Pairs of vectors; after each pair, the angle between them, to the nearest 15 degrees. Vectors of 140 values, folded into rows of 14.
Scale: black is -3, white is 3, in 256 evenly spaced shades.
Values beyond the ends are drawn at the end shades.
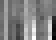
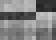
75 degrees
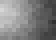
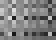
60 degrees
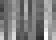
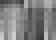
45 degrees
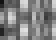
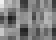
165 degrees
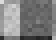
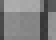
75 degrees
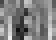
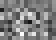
120 degrees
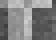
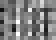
75 degrees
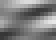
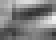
15 degrees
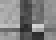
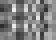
90 degrees
